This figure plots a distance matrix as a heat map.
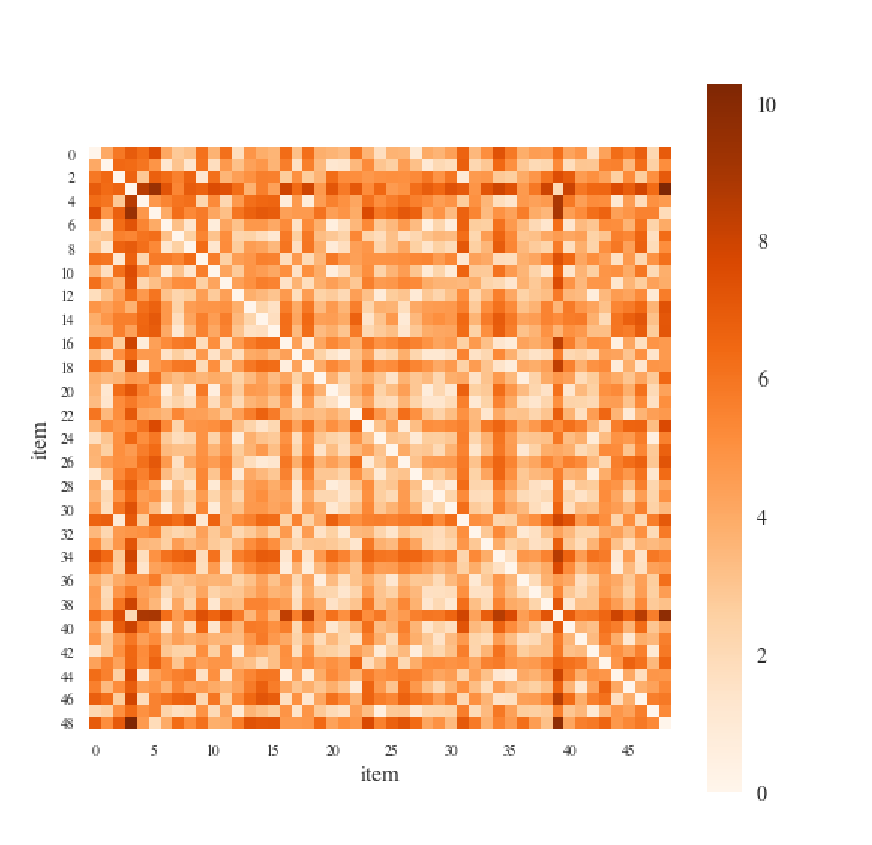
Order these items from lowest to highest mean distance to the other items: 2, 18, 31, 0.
18, 0, 2, 31
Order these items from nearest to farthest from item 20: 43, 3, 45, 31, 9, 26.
45, 26, 43, 9, 31, 3
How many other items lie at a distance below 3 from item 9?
10
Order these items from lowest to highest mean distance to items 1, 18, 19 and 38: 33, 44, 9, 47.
33, 47, 44, 9
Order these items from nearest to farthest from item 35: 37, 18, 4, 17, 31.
18, 4, 31, 37, 17
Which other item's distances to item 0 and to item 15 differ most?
13
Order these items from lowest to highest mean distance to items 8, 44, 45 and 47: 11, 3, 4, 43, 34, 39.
11, 4, 34, 43, 39, 3
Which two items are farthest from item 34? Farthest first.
39, 3
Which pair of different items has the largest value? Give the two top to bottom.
3, 48
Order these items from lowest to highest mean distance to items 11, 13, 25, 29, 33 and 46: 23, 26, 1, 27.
1, 27, 26, 23
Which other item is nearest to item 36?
19
